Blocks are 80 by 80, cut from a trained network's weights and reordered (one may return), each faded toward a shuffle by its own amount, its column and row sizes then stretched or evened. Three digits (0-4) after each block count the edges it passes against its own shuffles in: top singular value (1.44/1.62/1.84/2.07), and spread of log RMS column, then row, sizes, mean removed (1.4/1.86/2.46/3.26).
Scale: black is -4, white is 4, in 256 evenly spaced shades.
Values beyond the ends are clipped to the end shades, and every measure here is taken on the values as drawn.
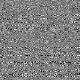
2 1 4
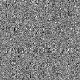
1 2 1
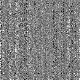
2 3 1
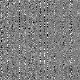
1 4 0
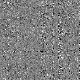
0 3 1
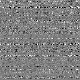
1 1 4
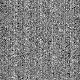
2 1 1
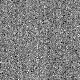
0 0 0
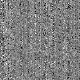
1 3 0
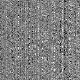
2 3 0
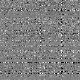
2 2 4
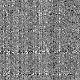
3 1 3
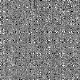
1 2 3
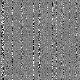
2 4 0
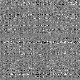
2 0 4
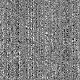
3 3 0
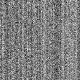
4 0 0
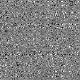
0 2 3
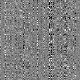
4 4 2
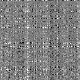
4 2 4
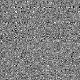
2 1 3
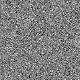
0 1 0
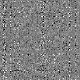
2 3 2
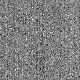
0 1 1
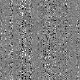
0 4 1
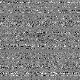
0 0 4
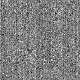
1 0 1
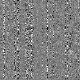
1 4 1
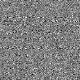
2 0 3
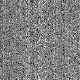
1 3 0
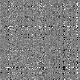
1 3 3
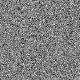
0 1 1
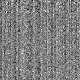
4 0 2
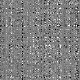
2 4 3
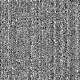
3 2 1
